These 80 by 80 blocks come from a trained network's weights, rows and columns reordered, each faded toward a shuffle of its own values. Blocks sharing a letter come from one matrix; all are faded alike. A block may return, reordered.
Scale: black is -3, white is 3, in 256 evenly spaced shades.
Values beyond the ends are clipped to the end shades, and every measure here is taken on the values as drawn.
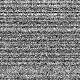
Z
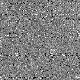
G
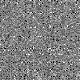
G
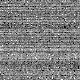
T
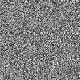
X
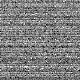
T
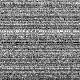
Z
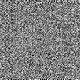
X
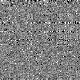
G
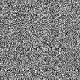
X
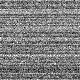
Z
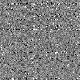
G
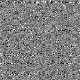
G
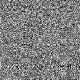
X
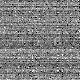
T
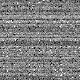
T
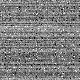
T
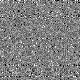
G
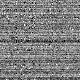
T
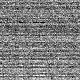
Z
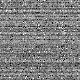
T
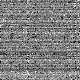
T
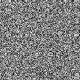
X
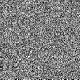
X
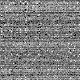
T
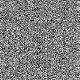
G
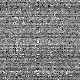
T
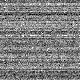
Z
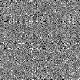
G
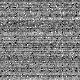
T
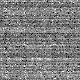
T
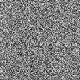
X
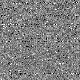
G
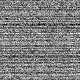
Z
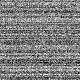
Z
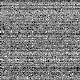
T
